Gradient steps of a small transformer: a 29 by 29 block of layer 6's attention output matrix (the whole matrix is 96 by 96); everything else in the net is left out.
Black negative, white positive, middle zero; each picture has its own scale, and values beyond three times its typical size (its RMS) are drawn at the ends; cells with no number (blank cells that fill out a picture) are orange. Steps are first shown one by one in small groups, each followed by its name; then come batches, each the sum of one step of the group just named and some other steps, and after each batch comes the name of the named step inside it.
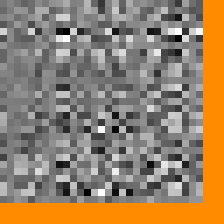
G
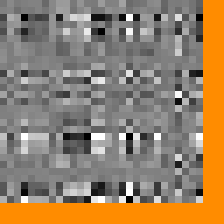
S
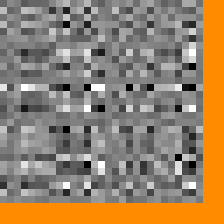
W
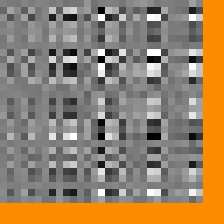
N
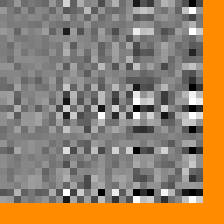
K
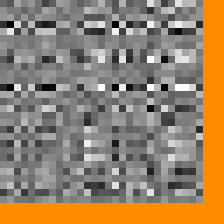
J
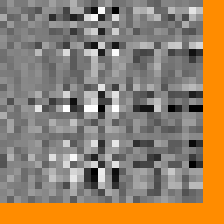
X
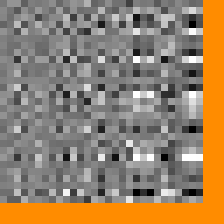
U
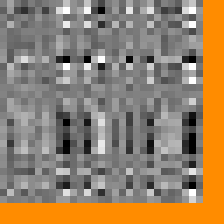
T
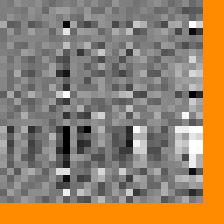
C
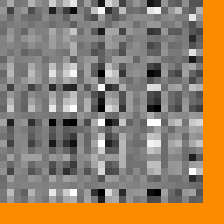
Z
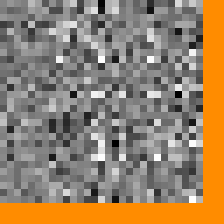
J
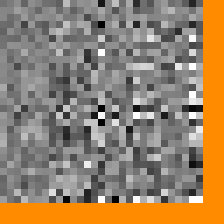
K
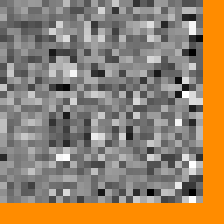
K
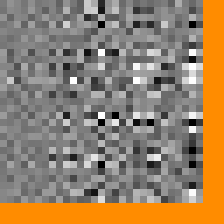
N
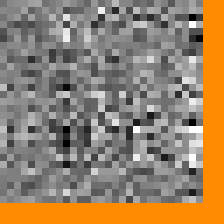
C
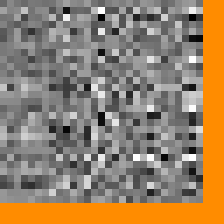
W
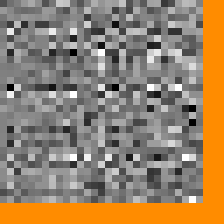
J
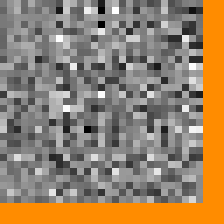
G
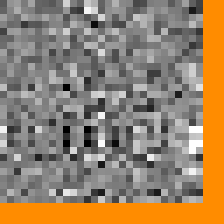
C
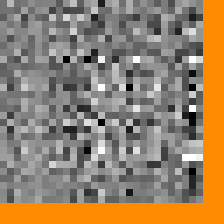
U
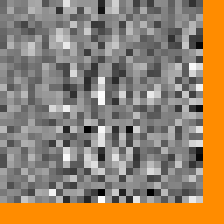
K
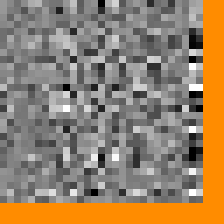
Z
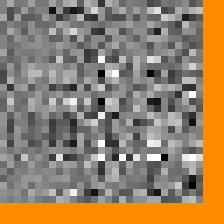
Z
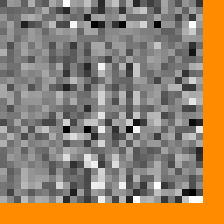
K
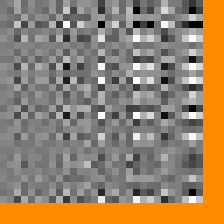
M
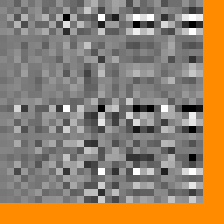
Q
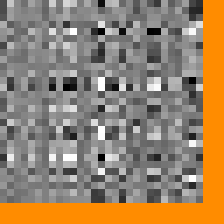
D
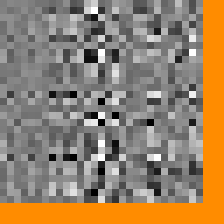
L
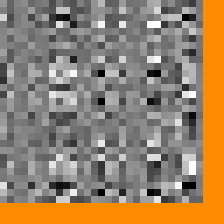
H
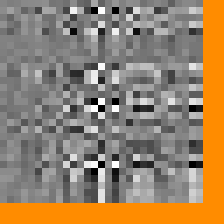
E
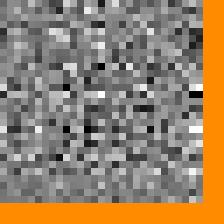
Q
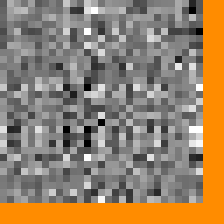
L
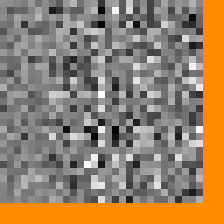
M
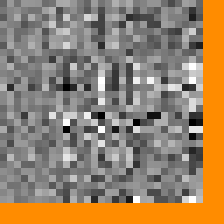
D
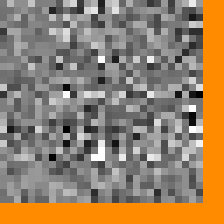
L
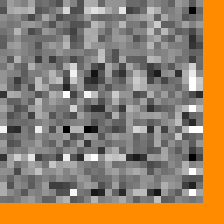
H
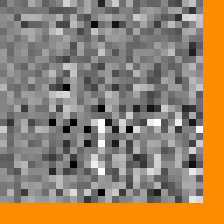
Q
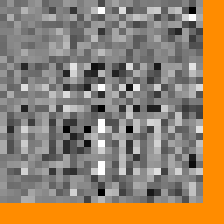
Q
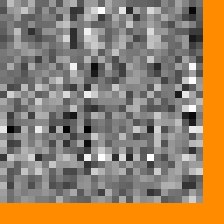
H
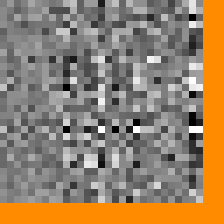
E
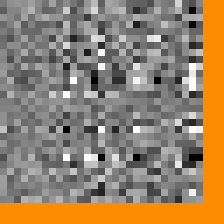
M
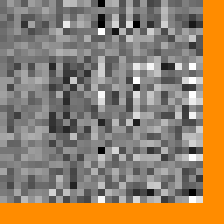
M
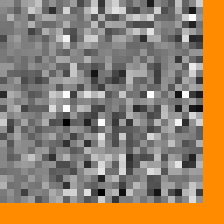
Q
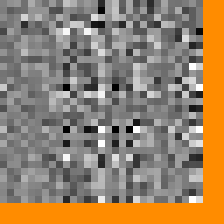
M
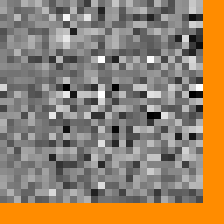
E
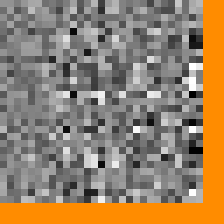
E
